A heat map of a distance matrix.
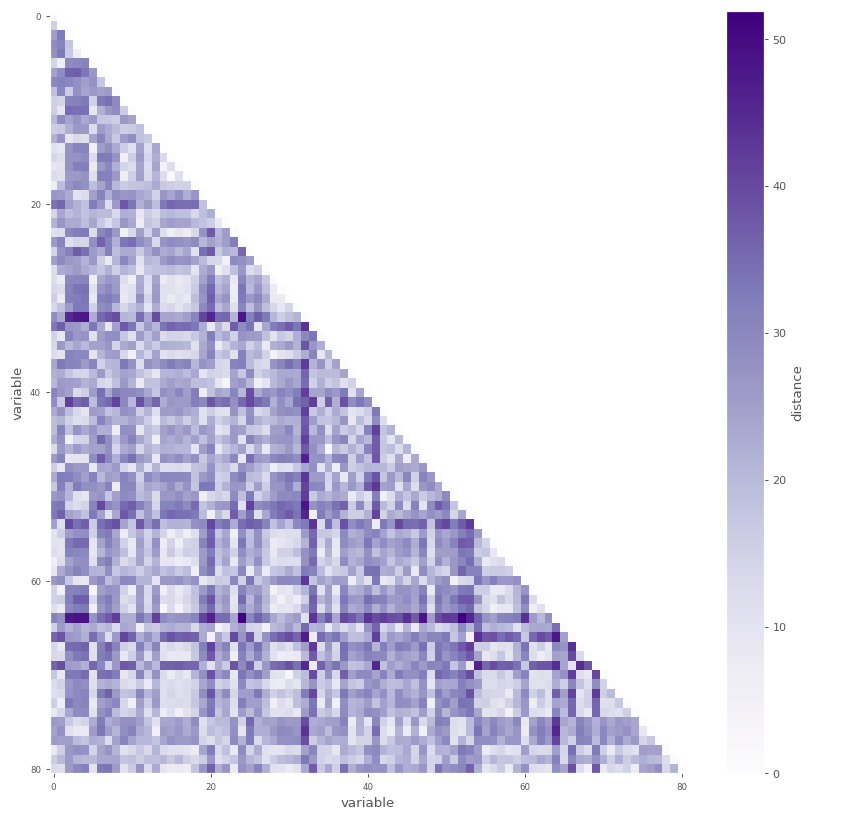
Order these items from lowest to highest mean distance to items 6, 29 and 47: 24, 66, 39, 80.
39, 80, 24, 66
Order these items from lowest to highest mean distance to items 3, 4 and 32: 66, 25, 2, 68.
2, 68, 66, 25
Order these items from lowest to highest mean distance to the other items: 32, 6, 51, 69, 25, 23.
23, 51, 25, 6, 69, 32
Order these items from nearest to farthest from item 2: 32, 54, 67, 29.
29, 67, 54, 32
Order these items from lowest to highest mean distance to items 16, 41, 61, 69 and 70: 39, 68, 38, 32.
68, 38, 39, 32
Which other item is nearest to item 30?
70
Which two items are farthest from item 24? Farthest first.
64, 32
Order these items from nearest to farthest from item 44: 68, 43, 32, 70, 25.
25, 43, 68, 70, 32
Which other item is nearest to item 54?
41
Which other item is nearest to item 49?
37
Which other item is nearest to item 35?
46
